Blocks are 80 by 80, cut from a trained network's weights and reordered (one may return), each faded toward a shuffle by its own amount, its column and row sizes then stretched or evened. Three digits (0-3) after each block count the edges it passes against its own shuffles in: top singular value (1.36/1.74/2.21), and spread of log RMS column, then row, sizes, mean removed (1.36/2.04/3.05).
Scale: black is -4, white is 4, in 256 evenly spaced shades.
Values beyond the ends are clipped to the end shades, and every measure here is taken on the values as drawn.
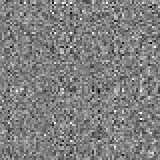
2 2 1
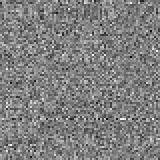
2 1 1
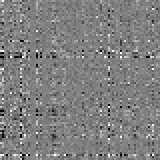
3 3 2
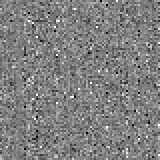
0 2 0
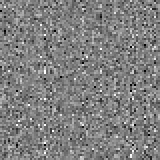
1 2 0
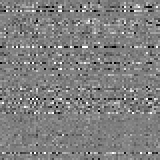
3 1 3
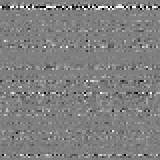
3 0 3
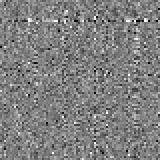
2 2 1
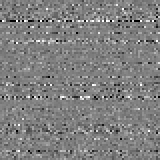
2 0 3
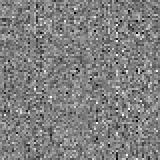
1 2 0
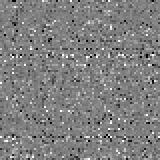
1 1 2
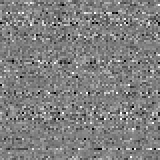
1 0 3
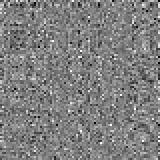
3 2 1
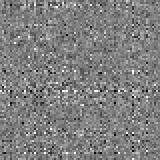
2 2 2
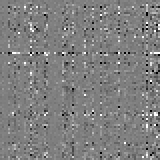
1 3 2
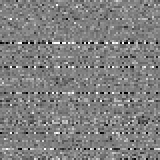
3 0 3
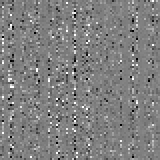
1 3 0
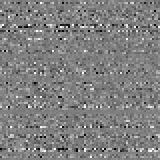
1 1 3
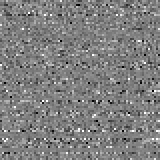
0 0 3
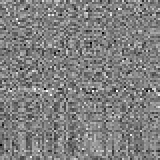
3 0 1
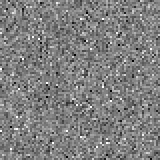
0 1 0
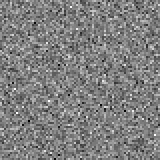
1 0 0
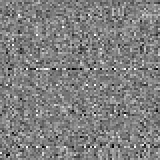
2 1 2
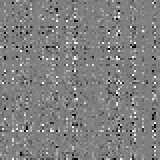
2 3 2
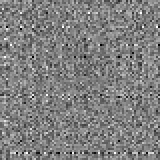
2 1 2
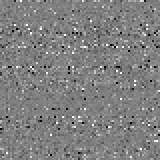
0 0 2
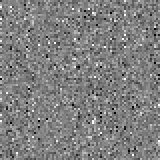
0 2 0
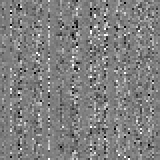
1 3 0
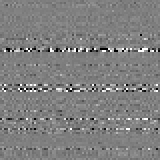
3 0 3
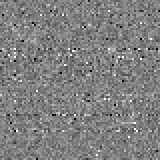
1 0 2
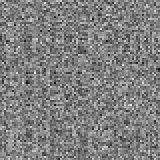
2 0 1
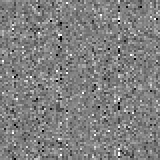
0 2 0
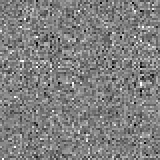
2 1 1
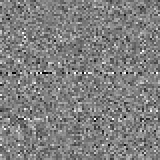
2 1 2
